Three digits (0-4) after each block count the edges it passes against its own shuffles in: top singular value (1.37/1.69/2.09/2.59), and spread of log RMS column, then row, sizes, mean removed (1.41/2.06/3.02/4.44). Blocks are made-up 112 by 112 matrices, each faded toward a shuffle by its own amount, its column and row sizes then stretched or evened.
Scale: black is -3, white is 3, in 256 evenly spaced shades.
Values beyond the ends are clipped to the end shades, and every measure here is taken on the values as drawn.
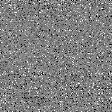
2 1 2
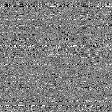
3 0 3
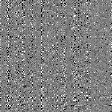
3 3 2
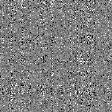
1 3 2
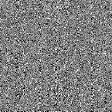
2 2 2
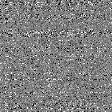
2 1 3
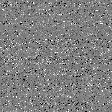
1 0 2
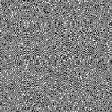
4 1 0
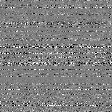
1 0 4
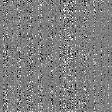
0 4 2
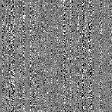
2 4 1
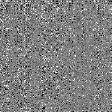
3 3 2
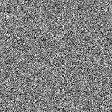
2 1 0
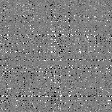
2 2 3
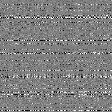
4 0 4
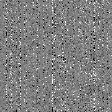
2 3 0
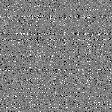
2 2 3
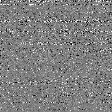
0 0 3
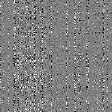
2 4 2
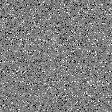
1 0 2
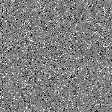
1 1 0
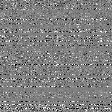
1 0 4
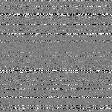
4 0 4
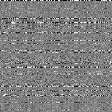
4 0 4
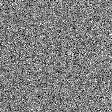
0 0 1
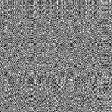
4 1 0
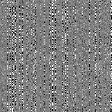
4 4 0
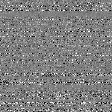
0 0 4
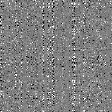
3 3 2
